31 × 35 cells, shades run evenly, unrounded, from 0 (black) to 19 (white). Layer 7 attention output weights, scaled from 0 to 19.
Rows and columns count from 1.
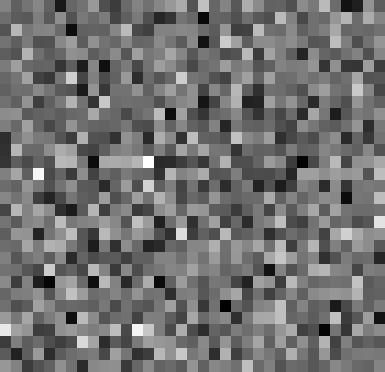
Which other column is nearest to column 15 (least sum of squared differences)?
9
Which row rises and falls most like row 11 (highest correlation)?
7
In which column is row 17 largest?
35
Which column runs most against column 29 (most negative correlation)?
25
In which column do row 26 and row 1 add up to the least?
32
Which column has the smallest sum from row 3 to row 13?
19
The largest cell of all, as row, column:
14, 14
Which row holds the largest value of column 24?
3
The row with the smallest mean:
16
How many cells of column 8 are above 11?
4
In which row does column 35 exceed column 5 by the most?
17
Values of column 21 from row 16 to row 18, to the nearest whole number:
3 8 7
